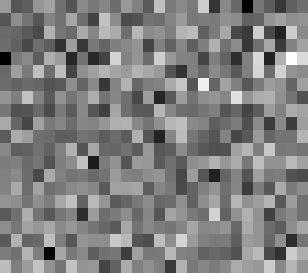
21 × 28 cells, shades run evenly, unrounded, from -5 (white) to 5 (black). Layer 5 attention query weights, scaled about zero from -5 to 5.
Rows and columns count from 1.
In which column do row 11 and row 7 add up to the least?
17
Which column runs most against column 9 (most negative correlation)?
28
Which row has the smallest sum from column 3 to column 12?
6
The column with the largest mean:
23
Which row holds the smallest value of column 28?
5
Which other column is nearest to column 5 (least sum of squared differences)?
18
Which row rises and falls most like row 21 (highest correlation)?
12
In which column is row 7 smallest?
19
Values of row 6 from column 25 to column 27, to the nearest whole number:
1 -3 -1
